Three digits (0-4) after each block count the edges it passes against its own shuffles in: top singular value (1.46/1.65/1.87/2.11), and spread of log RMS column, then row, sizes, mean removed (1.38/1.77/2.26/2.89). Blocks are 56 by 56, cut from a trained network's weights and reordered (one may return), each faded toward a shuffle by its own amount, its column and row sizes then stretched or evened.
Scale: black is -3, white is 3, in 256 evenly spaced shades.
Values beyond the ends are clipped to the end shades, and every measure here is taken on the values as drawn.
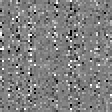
0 4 1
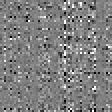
0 4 3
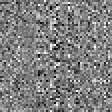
3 3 1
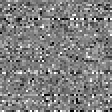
3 0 3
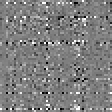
1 3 4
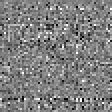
1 2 3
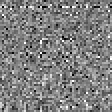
3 2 1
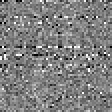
2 1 3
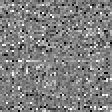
0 1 2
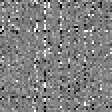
2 4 1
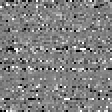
0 0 4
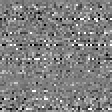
1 0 4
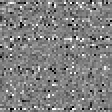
2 2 3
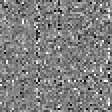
0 3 1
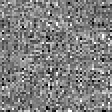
1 3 1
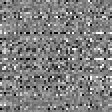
4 2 4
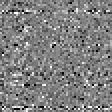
3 1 3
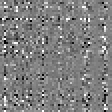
1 4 3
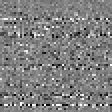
3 0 4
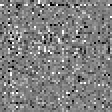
1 3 2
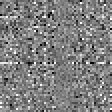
2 3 1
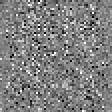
2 3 0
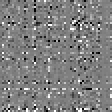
1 4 4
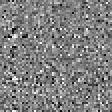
3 2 2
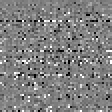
2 1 4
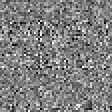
2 1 3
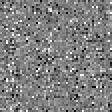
0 2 2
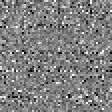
0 1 3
